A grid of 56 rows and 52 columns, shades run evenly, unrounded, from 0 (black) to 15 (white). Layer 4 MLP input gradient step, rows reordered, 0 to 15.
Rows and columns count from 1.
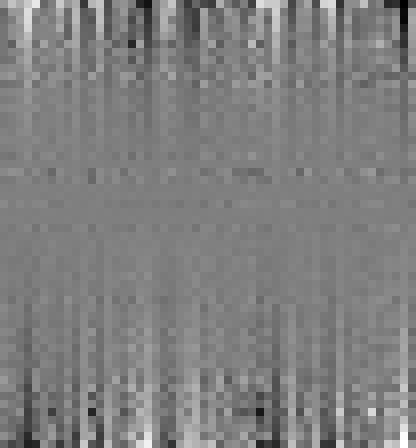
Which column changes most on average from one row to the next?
12
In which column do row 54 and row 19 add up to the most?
51
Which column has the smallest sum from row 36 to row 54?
4
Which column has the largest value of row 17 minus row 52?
33
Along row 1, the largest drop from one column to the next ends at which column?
43
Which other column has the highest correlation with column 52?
26
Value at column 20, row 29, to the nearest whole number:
7
